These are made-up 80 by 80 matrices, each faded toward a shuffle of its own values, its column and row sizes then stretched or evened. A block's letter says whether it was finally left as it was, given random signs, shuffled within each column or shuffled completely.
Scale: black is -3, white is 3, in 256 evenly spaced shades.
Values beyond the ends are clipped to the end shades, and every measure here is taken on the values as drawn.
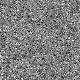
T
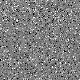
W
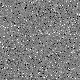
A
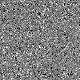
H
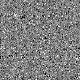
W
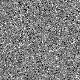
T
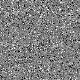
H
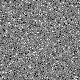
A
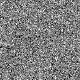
T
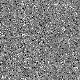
H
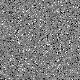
H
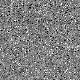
H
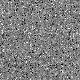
T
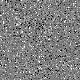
W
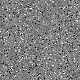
A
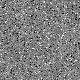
A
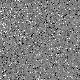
T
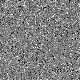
A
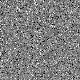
T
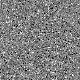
T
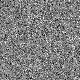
A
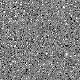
W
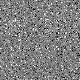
H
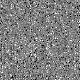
W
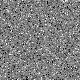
A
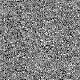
W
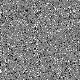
H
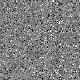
W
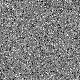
A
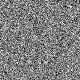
A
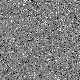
A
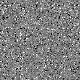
W
